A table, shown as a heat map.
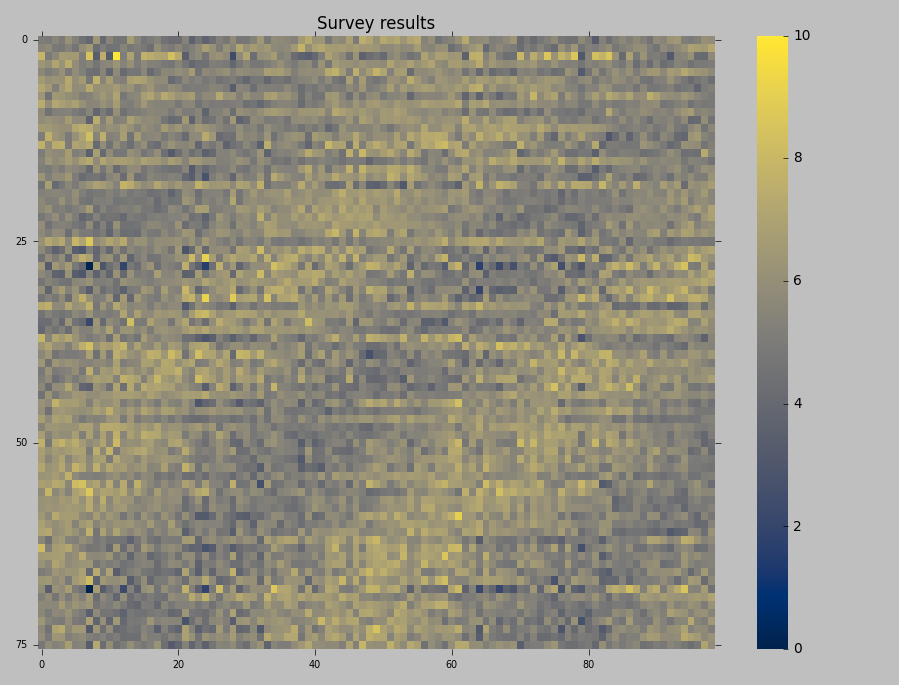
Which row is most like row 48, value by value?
15
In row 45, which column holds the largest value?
61
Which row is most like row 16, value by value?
0
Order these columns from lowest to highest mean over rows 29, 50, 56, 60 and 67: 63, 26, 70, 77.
26, 77, 63, 70
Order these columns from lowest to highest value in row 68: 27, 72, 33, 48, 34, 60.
27, 33, 72, 60, 48, 34
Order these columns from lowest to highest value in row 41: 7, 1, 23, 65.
65, 1, 23, 7
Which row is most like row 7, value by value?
40
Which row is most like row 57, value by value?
58
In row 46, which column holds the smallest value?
42
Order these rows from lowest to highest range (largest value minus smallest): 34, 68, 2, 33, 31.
34, 33, 31, 2, 68
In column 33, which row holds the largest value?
32
